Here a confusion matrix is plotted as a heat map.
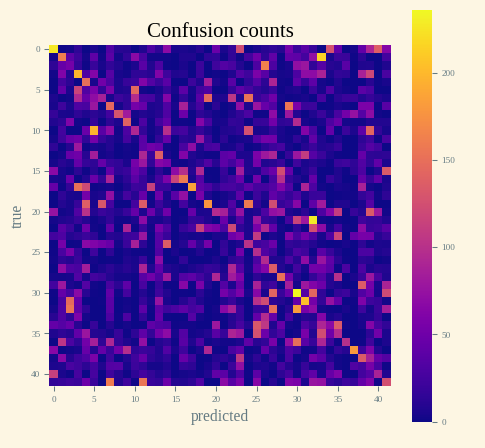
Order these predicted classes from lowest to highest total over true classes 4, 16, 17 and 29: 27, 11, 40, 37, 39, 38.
37, 40, 39, 11, 27, 38
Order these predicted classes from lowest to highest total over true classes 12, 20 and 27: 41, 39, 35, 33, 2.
41, 2, 33, 35, 39
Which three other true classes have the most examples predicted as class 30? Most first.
32, 36, 21
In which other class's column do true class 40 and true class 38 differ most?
0
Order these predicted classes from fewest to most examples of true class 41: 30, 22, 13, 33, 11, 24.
24, 13, 22, 30, 33, 11
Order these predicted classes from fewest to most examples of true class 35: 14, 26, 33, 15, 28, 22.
15, 28, 26, 14, 22, 33
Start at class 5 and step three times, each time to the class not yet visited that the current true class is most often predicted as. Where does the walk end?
23
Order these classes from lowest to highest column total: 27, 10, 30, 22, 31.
10, 22, 31, 30, 27
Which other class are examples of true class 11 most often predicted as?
18
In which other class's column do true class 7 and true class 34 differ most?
29
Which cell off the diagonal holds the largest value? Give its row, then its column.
21, 32
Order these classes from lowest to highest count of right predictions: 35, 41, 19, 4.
35, 41, 4, 19
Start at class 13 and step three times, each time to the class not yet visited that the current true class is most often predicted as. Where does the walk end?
26
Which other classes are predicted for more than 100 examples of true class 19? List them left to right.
4, 6, 11, 24, 27
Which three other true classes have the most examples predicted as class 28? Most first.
15, 16, 20
